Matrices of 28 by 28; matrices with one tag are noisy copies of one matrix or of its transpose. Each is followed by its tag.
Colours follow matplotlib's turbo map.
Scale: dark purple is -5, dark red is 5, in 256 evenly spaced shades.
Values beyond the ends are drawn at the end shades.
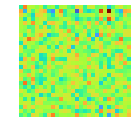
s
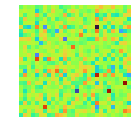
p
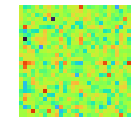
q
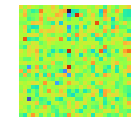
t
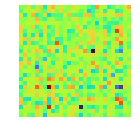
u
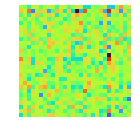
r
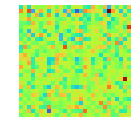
r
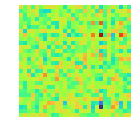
u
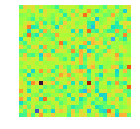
p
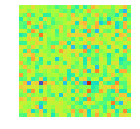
p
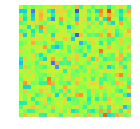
s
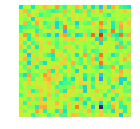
u
